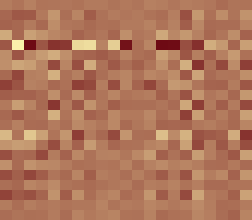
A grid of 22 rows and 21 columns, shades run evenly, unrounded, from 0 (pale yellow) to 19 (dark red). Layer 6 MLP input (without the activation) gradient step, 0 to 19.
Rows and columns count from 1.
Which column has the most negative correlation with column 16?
21
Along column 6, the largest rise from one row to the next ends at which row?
5
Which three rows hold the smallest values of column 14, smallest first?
14, 4, 6
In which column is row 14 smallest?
3
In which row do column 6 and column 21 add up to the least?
12
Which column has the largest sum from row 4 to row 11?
17
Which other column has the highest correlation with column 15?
11
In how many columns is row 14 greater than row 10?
10
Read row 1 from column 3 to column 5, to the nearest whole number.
9 10 10
